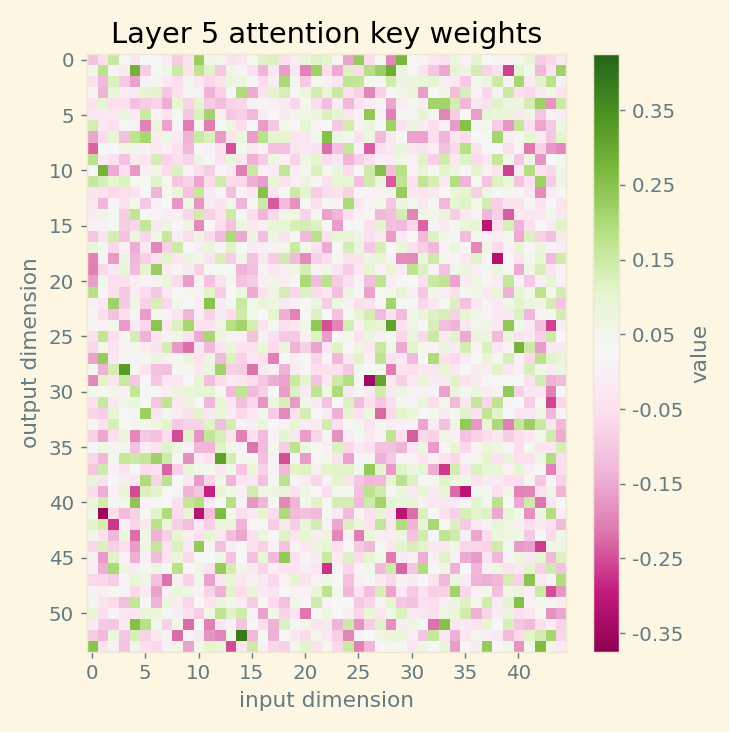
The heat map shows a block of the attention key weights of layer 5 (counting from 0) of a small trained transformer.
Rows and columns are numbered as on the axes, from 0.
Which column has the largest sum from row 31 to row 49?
12
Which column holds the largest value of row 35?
19
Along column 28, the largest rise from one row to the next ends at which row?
1
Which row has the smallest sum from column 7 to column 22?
8
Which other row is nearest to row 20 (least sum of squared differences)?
27
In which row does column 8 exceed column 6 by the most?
17
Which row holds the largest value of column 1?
10
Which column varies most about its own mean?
28
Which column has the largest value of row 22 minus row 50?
43
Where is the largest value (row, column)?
52, 14
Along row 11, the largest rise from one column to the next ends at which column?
29
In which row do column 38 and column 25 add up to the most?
2
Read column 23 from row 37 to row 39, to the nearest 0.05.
0.1 0.1 0.05
